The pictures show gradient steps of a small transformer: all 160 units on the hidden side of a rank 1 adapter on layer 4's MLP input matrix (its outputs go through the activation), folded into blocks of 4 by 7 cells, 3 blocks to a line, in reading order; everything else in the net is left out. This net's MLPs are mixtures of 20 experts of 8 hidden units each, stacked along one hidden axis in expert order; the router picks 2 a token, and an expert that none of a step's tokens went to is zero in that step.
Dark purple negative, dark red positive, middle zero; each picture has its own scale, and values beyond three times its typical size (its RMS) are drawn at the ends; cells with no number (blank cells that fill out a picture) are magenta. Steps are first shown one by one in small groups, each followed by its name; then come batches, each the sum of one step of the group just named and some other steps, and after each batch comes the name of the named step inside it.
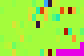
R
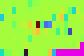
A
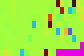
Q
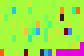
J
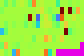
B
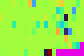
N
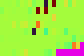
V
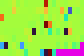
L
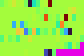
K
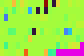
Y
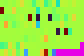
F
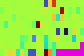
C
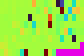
Q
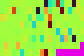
Q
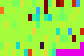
F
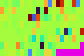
C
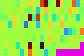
Y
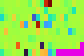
A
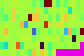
L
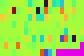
K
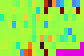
Q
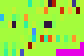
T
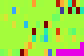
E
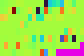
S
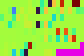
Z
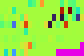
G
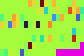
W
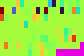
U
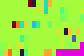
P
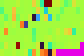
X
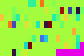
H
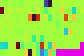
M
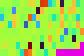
W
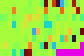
T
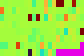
M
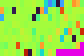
M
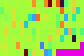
X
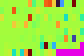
P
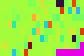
H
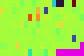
M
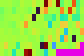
G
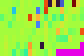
Z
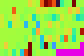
W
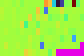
X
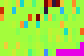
U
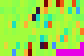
H
